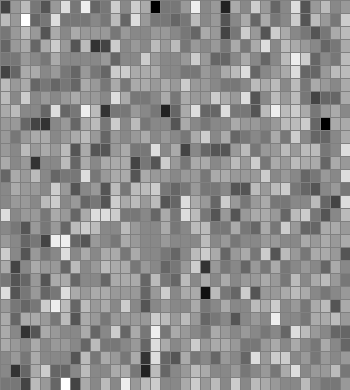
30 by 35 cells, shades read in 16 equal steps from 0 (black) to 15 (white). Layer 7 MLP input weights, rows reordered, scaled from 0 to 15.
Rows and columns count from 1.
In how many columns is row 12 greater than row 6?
15
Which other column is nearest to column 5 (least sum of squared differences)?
18
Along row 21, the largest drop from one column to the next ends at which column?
21
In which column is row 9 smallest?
17
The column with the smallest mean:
8
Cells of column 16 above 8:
17
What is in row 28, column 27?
9
